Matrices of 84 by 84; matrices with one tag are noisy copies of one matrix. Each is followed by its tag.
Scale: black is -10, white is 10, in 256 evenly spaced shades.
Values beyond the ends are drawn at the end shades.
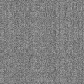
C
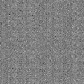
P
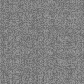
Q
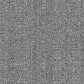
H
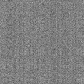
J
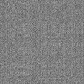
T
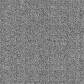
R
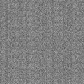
P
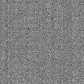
P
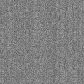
C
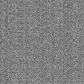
P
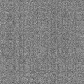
J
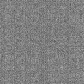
R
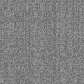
C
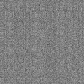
C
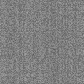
J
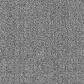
J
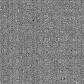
Q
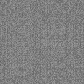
T
